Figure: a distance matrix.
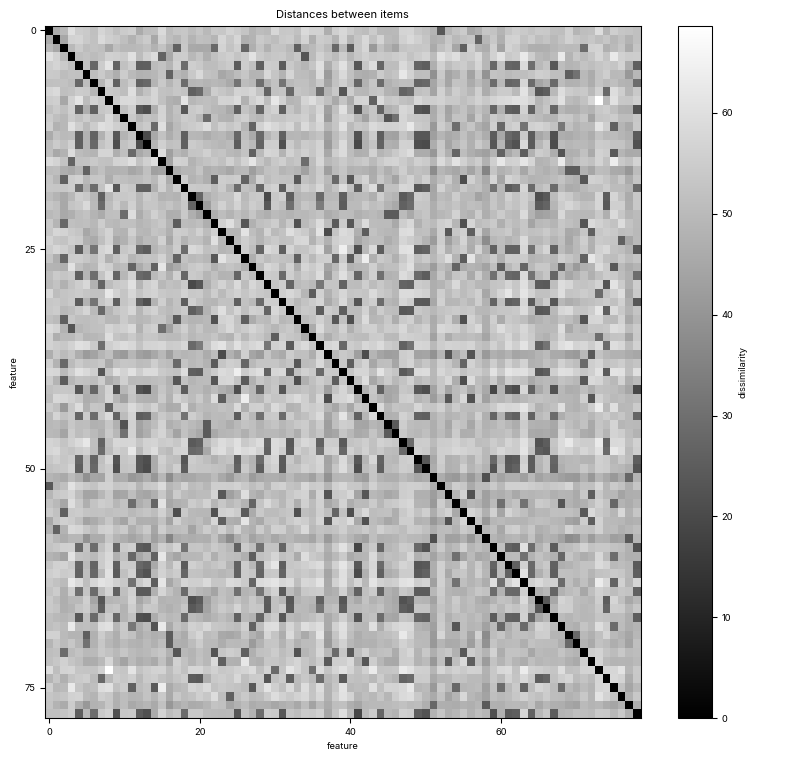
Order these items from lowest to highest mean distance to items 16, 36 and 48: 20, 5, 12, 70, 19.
19, 20, 70, 5, 12
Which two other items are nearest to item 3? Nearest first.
34, 15
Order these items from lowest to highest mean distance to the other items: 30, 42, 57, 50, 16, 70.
50, 16, 70, 42, 57, 30
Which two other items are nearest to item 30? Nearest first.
35, 73
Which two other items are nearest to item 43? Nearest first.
8, 2
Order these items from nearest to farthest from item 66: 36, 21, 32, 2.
32, 36, 21, 2
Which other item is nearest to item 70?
16
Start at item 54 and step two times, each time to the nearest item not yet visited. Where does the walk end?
14
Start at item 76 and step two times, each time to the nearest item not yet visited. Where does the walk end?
58
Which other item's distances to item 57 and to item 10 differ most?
45
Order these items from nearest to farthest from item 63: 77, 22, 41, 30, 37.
37, 77, 22, 41, 30
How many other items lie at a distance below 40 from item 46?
3
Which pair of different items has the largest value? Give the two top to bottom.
8, 73
